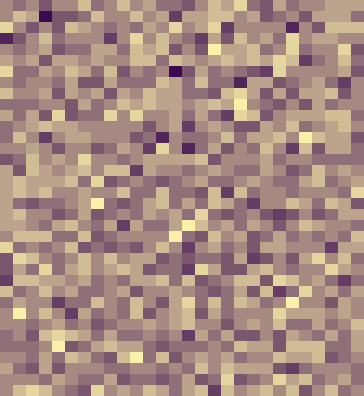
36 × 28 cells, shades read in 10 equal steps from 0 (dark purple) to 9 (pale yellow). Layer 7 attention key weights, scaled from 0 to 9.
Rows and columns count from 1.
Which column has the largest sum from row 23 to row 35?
4
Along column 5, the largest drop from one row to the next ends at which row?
33
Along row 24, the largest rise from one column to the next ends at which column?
2
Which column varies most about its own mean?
23
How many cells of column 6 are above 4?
25
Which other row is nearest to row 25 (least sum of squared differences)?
12
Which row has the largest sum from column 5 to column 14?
6
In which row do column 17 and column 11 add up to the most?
5
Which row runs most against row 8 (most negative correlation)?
1
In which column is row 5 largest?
17
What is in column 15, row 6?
6
